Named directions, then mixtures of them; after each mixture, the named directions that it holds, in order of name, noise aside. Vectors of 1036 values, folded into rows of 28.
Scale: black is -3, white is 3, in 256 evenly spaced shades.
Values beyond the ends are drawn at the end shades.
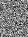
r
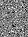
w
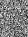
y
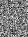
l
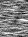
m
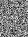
l.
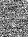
m, r, w.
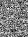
l, m, y.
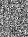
l, y.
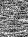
l, m, y.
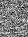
l, m, w.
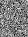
l, r, y.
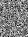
l, r, y.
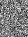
l, y.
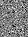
w.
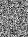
l.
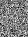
l.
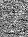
m, w.
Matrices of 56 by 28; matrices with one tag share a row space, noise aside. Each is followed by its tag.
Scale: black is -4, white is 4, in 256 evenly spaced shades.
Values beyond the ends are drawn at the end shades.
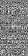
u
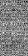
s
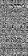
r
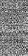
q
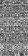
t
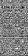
t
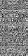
q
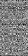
q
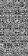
t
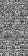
t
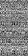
s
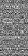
t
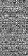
q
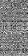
r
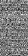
u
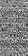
q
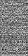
q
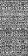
s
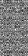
t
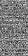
q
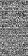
q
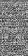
q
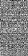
u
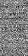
q
